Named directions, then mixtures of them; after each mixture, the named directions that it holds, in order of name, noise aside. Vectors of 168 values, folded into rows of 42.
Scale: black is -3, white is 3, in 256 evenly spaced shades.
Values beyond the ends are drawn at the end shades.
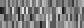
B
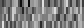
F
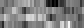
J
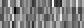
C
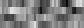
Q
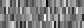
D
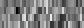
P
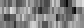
Q.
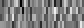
C, F.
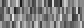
C, F.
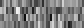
B, P.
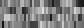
B, J, Q.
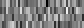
D.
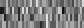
B.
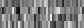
B, P.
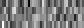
F.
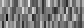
F.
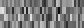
B.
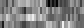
J.
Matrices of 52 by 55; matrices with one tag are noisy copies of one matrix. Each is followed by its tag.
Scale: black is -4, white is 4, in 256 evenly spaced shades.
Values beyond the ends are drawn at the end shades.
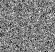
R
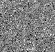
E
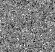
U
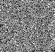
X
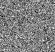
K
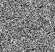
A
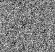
U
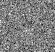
U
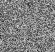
E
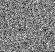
K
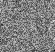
X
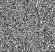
K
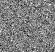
A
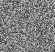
X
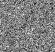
U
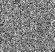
X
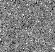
U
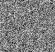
U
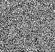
E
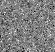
E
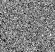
E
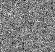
U
